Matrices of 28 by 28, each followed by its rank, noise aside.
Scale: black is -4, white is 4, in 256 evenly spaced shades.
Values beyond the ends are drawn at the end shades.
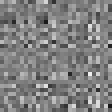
three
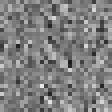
six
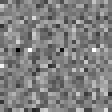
six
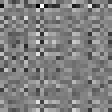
two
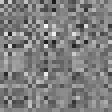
three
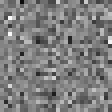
six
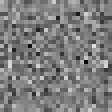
eight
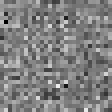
six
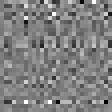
three
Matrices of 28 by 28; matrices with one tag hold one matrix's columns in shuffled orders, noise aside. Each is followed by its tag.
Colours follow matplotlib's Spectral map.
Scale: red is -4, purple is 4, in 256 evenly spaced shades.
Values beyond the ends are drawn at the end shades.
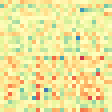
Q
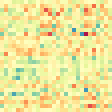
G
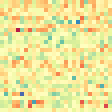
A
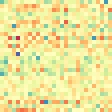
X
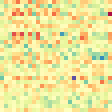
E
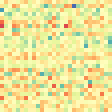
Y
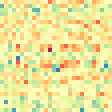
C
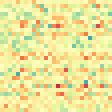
Y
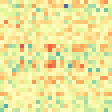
C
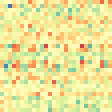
C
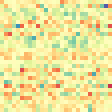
Y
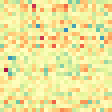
X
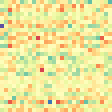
X
